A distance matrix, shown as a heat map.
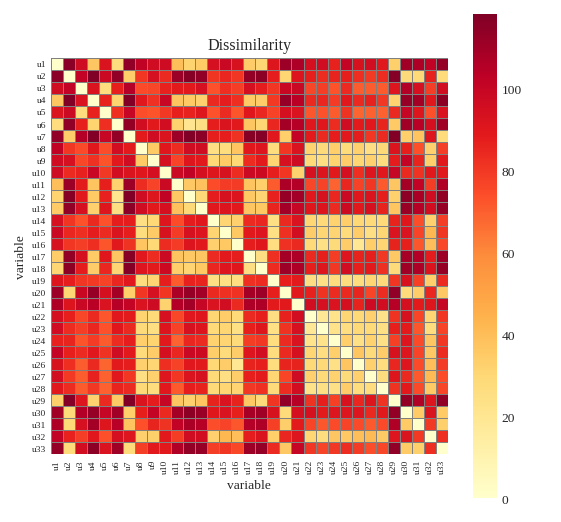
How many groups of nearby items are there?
5
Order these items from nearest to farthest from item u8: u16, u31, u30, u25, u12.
u25, u16, u31, u30, u12
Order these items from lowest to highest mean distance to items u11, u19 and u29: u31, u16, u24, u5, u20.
u24, u16, u5, u31, u20
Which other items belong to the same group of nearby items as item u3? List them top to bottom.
u5
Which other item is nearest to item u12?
u6
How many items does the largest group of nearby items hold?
14
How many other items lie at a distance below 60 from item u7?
5
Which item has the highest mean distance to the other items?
u21
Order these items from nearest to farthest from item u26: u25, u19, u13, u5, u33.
u19, u25, u5, u33, u13
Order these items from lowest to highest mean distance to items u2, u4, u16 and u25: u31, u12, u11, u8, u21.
u8, u31, u11, u12, u21
